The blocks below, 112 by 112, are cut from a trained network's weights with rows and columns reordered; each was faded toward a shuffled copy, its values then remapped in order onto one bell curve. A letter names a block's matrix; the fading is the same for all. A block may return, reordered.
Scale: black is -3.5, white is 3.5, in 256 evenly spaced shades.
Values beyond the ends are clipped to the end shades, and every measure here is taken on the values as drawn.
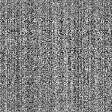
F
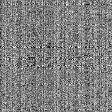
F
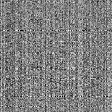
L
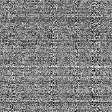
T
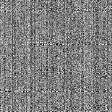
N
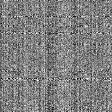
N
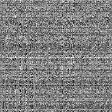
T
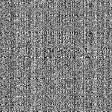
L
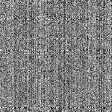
N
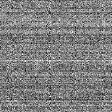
T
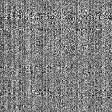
N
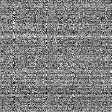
T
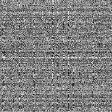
T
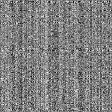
L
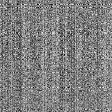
N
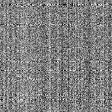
N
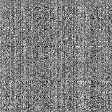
N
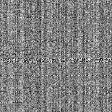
L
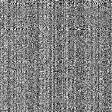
L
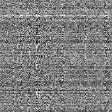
T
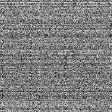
T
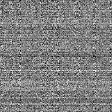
T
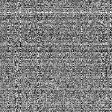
T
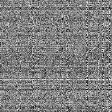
T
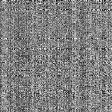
N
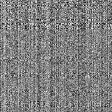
F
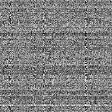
T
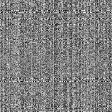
F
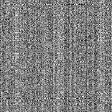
N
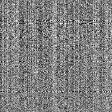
F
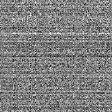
T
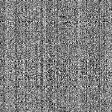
N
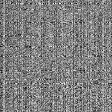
F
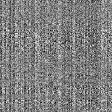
L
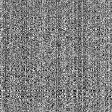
N
